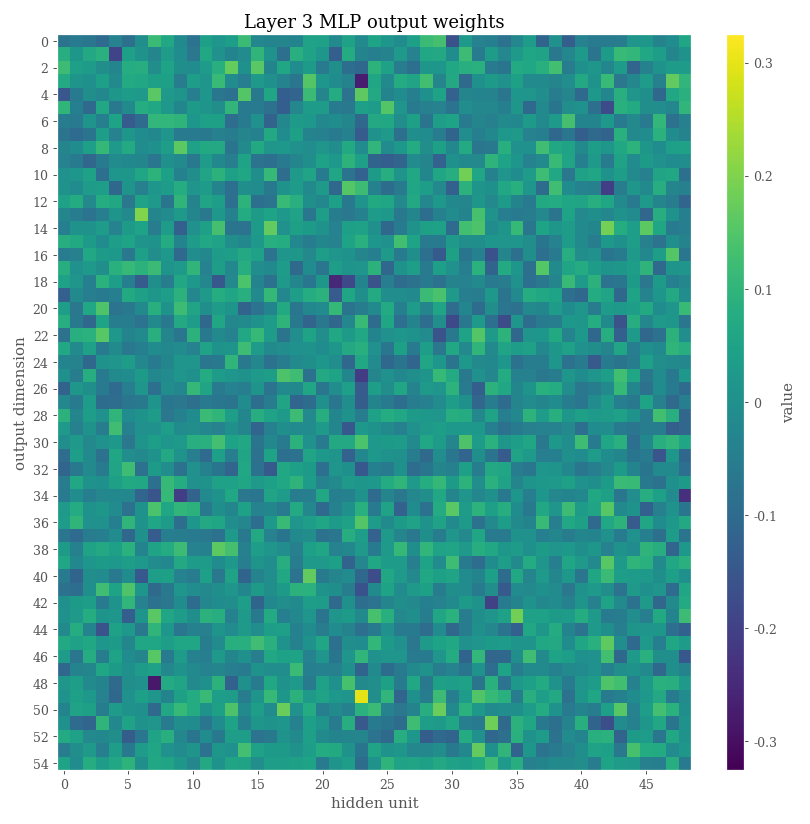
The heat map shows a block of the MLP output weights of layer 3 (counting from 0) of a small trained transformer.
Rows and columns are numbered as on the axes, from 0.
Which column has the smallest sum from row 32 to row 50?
21
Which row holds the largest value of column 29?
50
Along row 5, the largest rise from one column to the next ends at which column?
43
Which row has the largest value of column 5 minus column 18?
17
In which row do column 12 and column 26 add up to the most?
38
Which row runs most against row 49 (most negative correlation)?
3
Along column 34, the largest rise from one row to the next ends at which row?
22
